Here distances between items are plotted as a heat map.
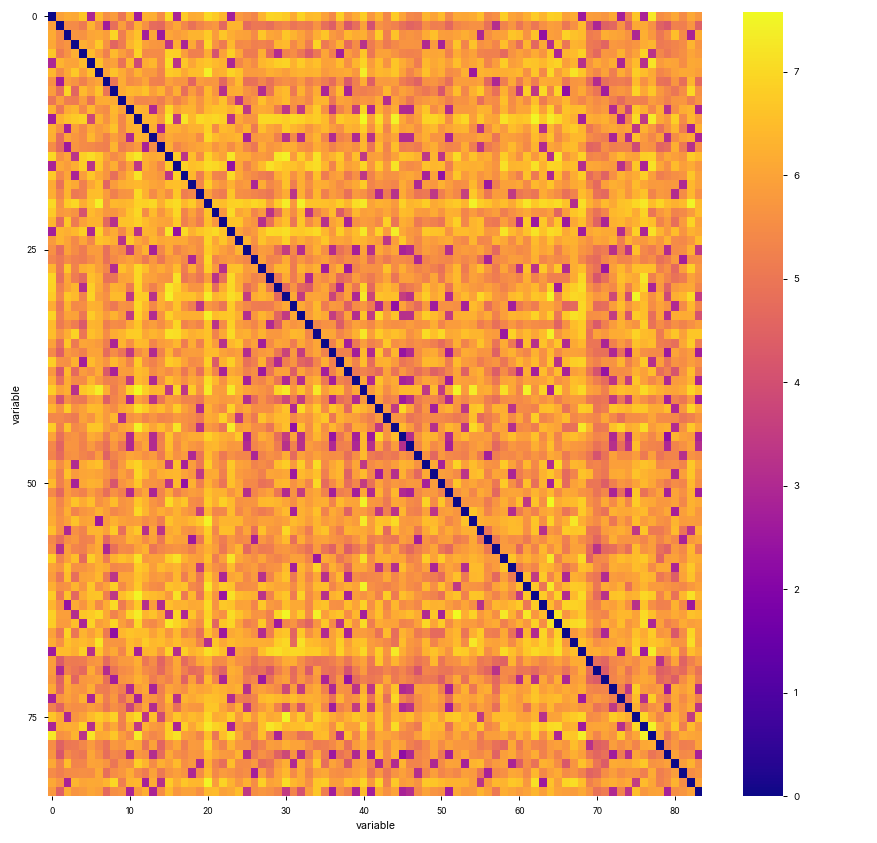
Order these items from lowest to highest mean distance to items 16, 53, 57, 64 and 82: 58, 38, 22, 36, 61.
38, 36, 22, 61, 58
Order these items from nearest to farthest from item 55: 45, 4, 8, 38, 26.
26, 4, 45, 38, 8
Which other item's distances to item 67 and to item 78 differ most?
20
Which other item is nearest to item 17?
50
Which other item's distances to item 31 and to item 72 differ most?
44
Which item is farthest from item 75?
30
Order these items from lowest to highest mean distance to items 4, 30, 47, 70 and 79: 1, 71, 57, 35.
1, 57, 71, 35
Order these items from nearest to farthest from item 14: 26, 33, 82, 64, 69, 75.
82, 75, 69, 26, 33, 64
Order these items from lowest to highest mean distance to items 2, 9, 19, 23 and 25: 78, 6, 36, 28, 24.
36, 24, 78, 28, 6
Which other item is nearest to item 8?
66
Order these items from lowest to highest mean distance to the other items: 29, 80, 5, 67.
80, 29, 5, 67
